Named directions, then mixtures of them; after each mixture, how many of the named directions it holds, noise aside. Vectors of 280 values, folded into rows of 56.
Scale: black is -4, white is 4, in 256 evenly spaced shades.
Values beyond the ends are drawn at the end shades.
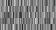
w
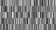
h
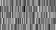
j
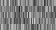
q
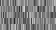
two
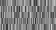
four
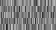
four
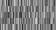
one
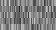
one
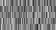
two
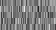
one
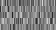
two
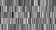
three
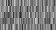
one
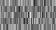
two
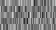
two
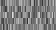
one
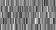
four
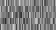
three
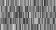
three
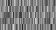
one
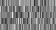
four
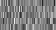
four
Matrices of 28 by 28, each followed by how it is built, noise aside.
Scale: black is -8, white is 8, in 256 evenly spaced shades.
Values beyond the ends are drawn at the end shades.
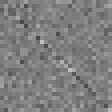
diagonal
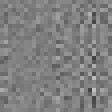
low rank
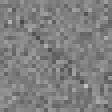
diagonal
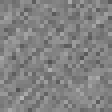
Hankel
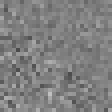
lower triangular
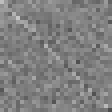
diagonal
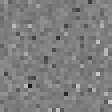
sparse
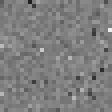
sparse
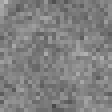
smooth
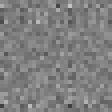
low rank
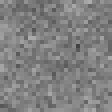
smooth
